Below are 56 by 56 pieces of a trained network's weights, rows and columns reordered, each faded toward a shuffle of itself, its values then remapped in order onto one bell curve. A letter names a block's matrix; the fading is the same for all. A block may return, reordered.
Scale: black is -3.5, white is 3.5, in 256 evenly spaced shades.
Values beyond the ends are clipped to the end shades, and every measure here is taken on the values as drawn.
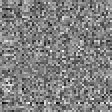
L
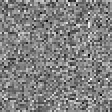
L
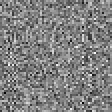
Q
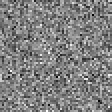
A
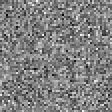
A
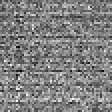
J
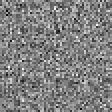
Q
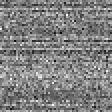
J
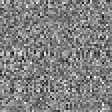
L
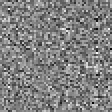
Q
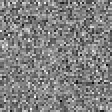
A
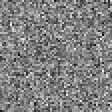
A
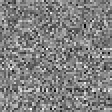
L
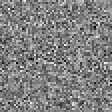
A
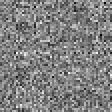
Q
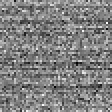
J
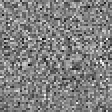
L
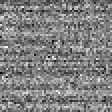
J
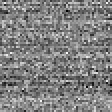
J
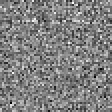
A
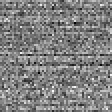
J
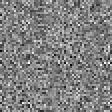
Q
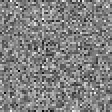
Q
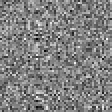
Q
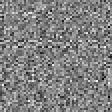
L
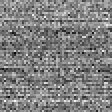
J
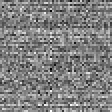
J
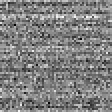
J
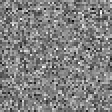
A
